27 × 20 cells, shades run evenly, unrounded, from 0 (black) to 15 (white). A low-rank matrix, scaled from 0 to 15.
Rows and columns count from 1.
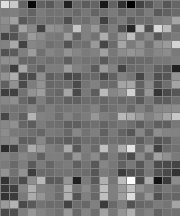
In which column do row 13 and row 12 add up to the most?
15
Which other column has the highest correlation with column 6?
16
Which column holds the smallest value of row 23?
18
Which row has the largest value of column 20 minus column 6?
6
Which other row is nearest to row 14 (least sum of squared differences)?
17
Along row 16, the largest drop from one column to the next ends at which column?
3
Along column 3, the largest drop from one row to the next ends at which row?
10
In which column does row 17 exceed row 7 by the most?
1
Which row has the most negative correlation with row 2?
14
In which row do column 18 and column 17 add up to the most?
4
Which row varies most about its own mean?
23
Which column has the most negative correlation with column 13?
2
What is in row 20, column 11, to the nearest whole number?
8
